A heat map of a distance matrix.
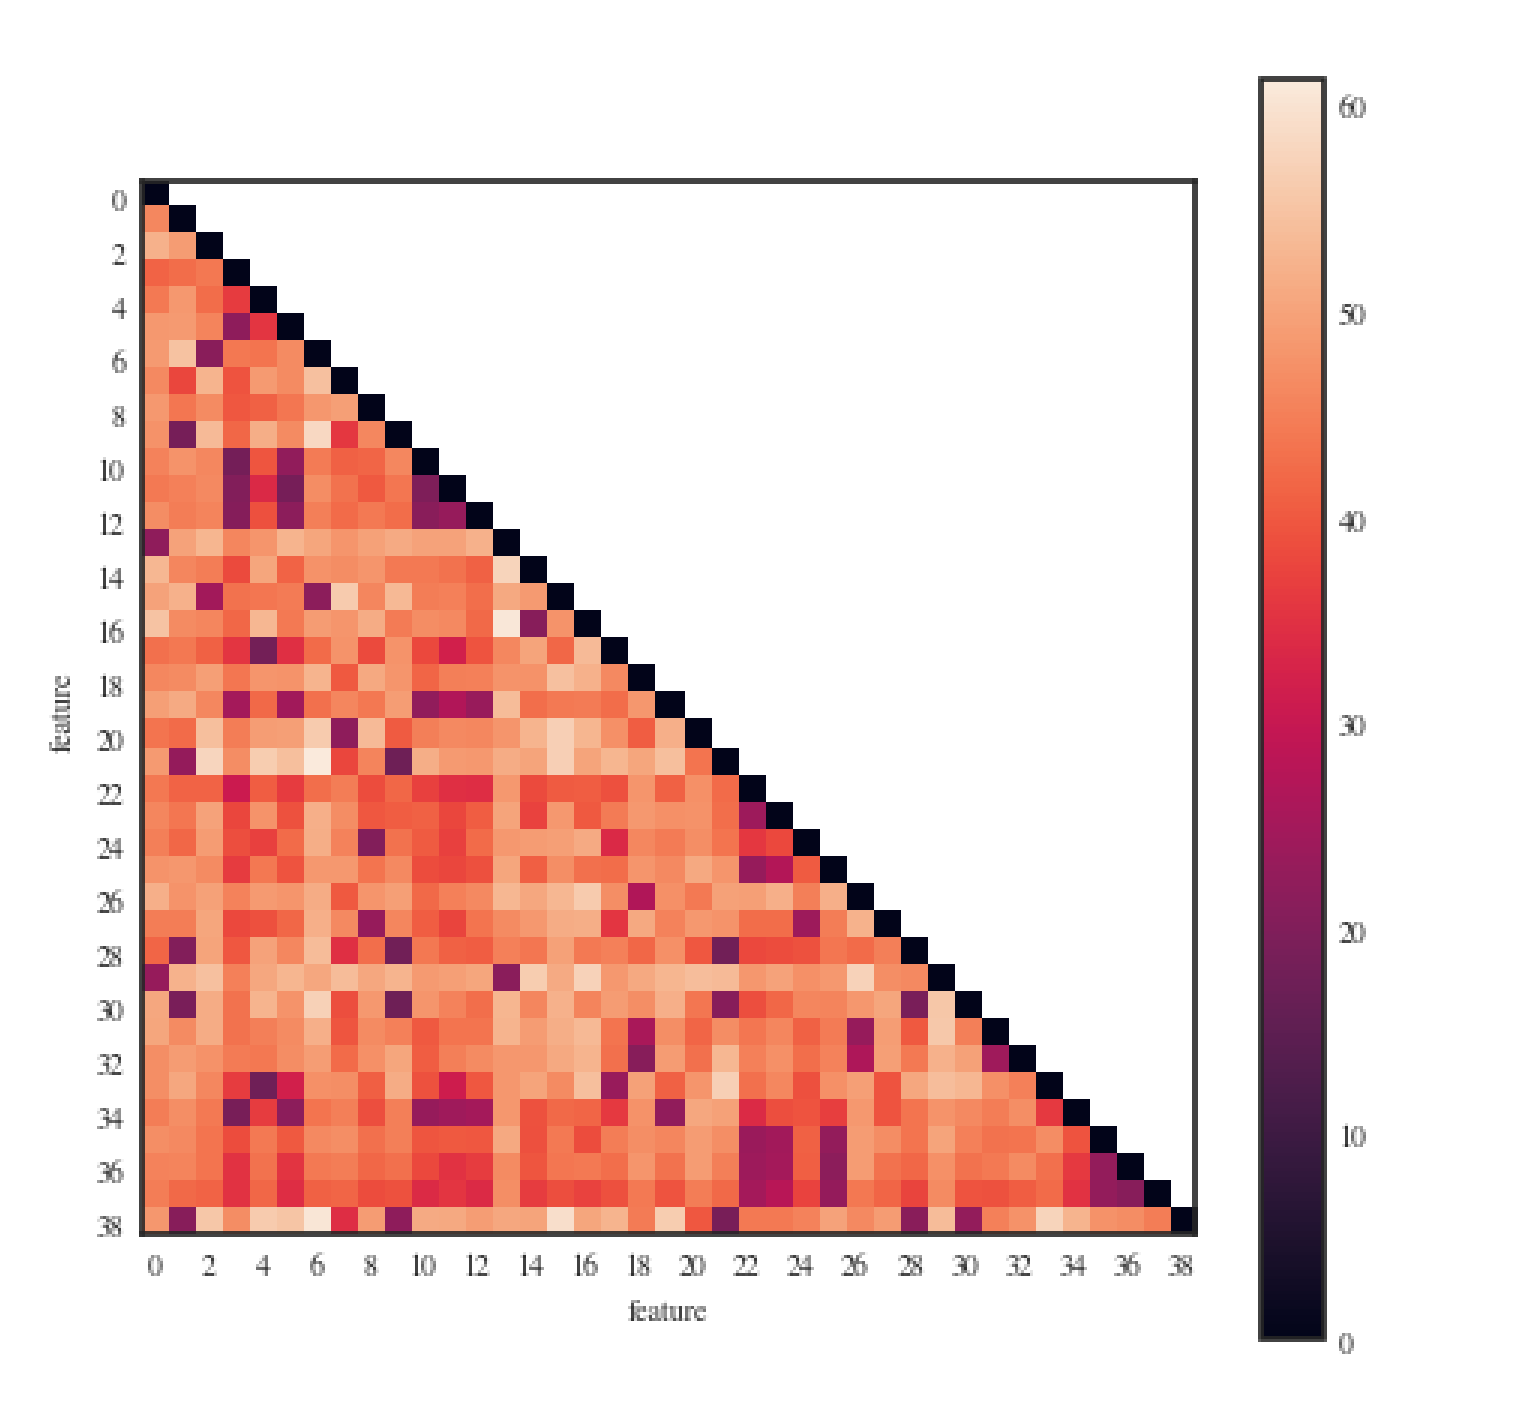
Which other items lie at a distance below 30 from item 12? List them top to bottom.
3, 5, 10, 11, 19, 34
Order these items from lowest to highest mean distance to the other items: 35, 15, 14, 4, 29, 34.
34, 35, 4, 14, 15, 29
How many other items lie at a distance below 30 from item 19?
6
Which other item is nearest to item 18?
32
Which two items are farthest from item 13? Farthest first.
16, 14
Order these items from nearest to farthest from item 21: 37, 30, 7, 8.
30, 7, 37, 8
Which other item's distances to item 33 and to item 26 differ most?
4
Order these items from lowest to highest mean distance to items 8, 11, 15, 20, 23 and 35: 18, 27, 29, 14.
27, 14, 18, 29
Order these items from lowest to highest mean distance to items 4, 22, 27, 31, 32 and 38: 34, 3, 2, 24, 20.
24, 3, 34, 20, 2
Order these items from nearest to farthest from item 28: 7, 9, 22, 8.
9, 7, 22, 8
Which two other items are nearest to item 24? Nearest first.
8, 27
